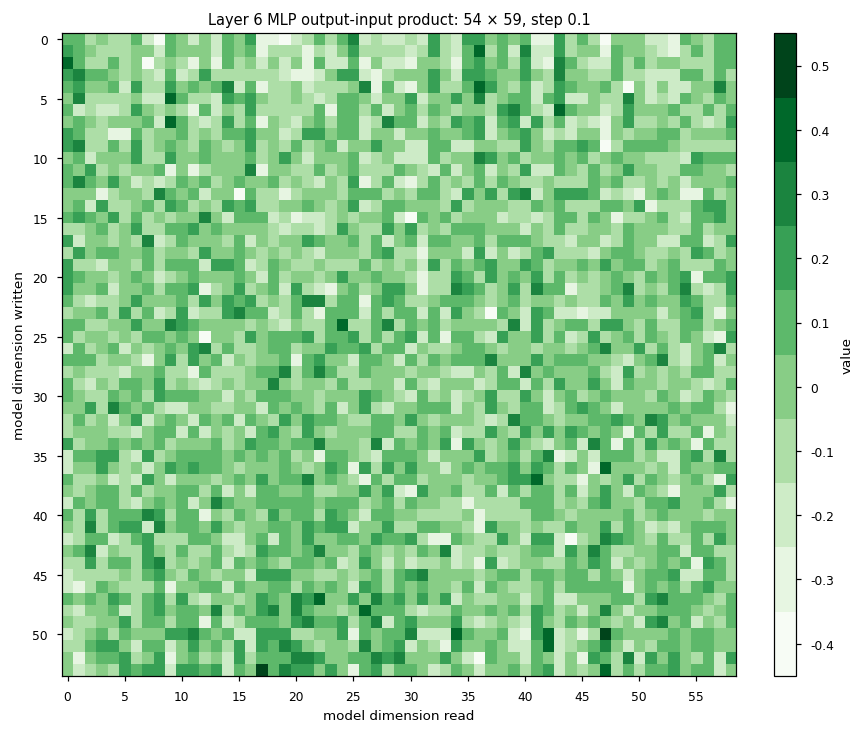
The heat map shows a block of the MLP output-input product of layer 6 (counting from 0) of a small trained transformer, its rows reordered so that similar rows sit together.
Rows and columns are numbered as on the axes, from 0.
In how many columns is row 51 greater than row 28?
28
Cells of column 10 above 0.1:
5
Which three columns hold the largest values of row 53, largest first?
17, 47, 19
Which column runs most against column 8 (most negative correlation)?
36
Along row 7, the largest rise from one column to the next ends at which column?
9
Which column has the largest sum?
41
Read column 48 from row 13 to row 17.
-0.1 0.1 -0.3 -0.1 -0.1
